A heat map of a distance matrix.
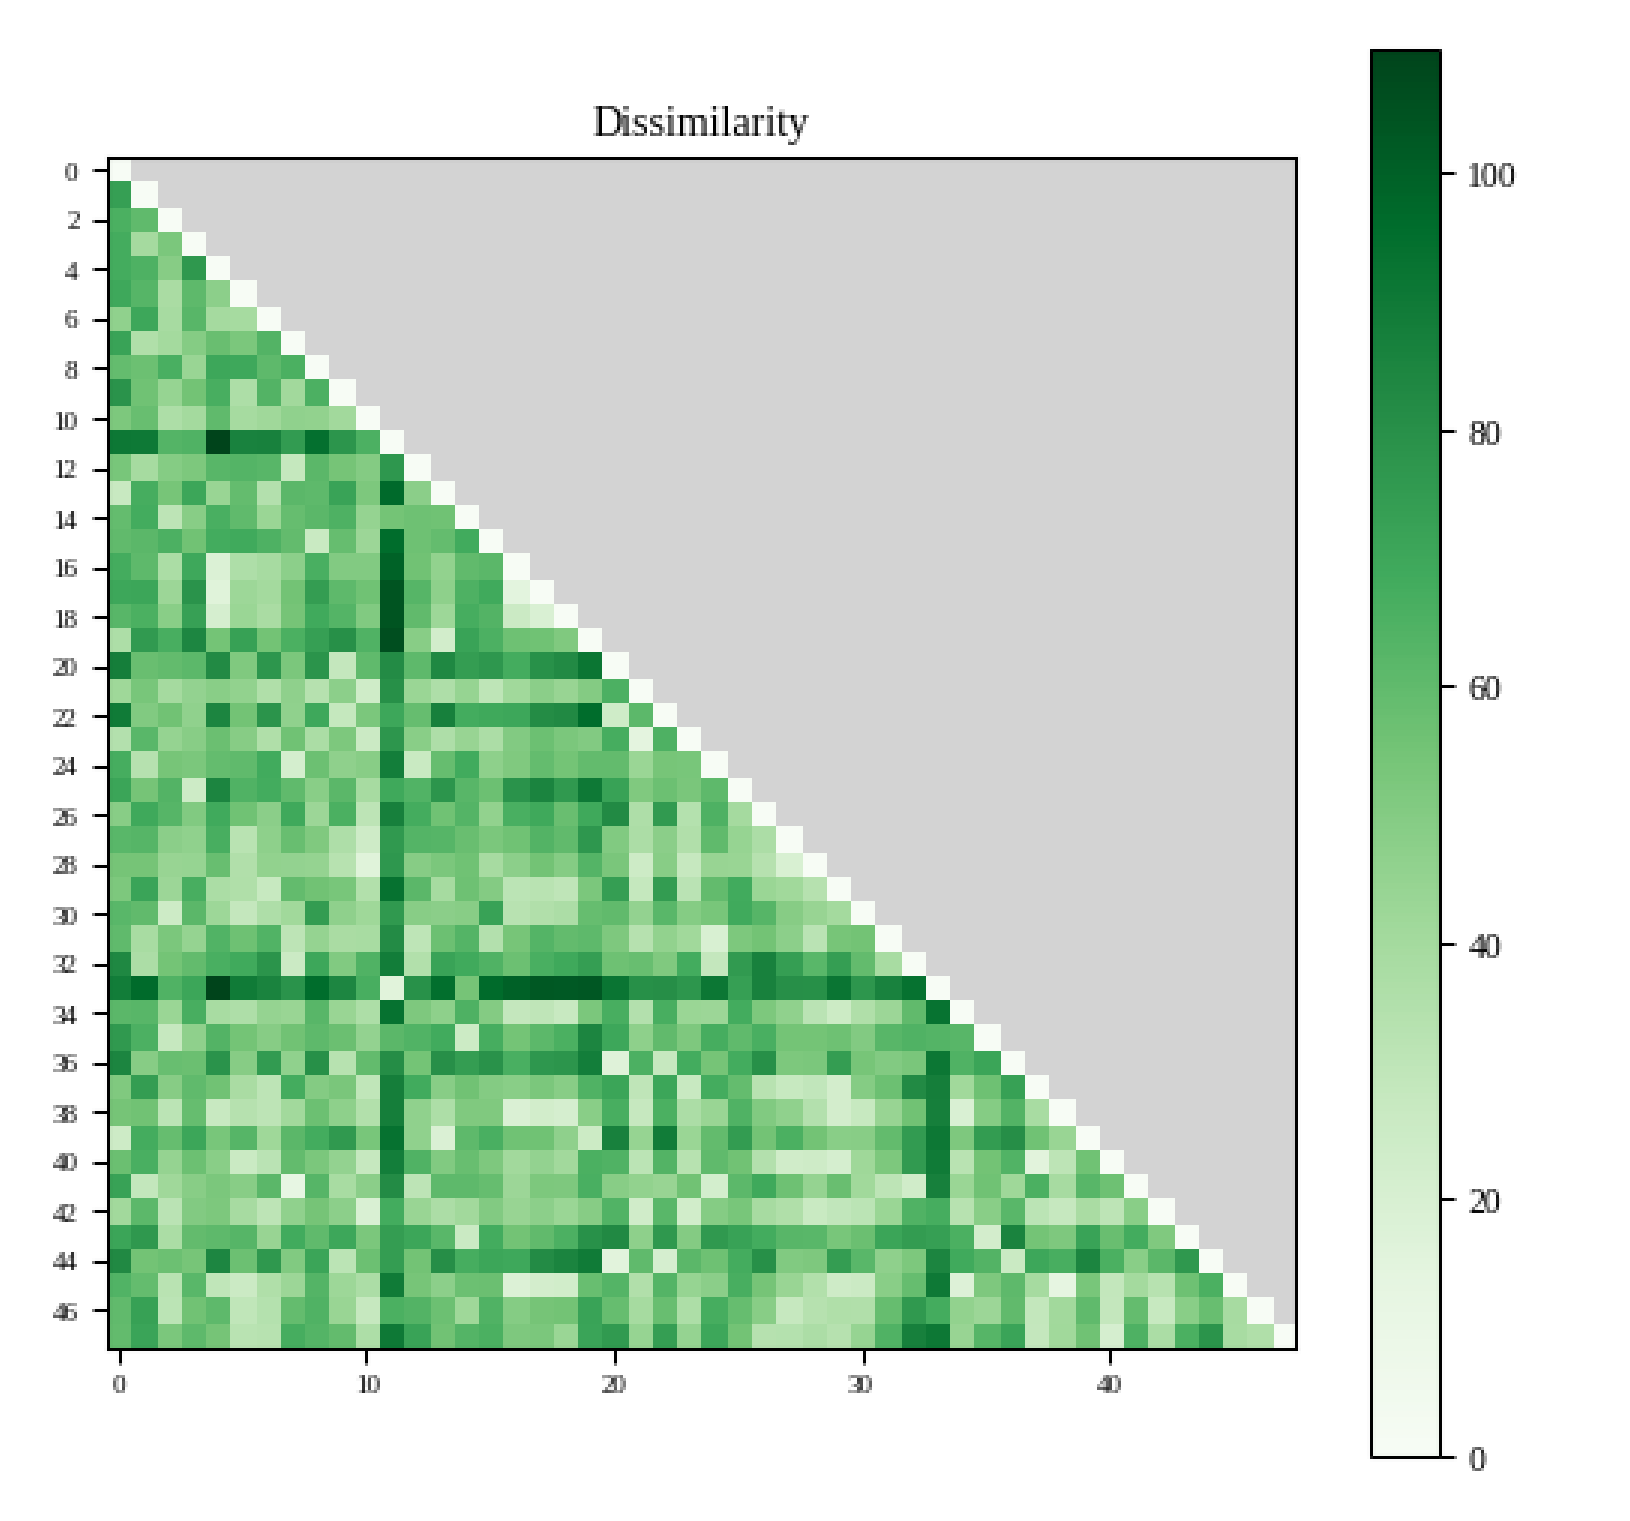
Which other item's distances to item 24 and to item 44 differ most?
20
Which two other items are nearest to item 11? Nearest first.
33, 14
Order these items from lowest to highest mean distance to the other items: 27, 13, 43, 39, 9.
27, 9, 13, 39, 43
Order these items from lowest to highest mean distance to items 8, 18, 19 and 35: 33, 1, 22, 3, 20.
3, 1, 22, 20, 33
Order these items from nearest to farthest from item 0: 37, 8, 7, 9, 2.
37, 8, 2, 7, 9
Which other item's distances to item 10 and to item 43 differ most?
28
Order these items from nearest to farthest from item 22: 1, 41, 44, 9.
44, 9, 41, 1
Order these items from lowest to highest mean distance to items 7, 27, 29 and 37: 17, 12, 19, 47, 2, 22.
47, 2, 17, 12, 22, 19
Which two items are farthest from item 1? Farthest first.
33, 11
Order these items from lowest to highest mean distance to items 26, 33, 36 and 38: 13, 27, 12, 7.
27, 7, 12, 13
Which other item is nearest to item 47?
40
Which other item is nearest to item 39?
13
